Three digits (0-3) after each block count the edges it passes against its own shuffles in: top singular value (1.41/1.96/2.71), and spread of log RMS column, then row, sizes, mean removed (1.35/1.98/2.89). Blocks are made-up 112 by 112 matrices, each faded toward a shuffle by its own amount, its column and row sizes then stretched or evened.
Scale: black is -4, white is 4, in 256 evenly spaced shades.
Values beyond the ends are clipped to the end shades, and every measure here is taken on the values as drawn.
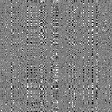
3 3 2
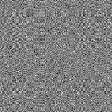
3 1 1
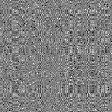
3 2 0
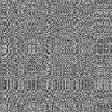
3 2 0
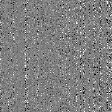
0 3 0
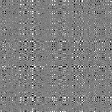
3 3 3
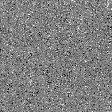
1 1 0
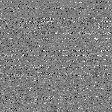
0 0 3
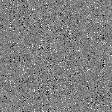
0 2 0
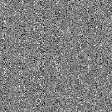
1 3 0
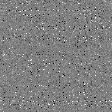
1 2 2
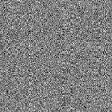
2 2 0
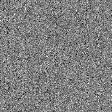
0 2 0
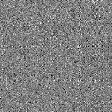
2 1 1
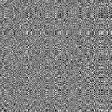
3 3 2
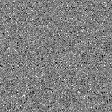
2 0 1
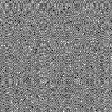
3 0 0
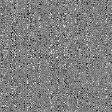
0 3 2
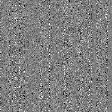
1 3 0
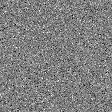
0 0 0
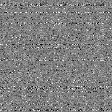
2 0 3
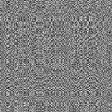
3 3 2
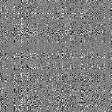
2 3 3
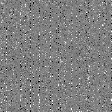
0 3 0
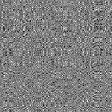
3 2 2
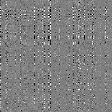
3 3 2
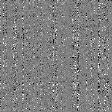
0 3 1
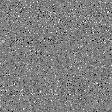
1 0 2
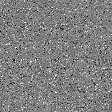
1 0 1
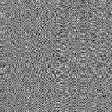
3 2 0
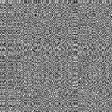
3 2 2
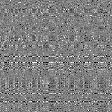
3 0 3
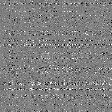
2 2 3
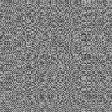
3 2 1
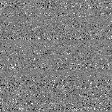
0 0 3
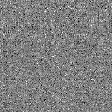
2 0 1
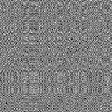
3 1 2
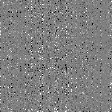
0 3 1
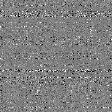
0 2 3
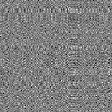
3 2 2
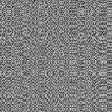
3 3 1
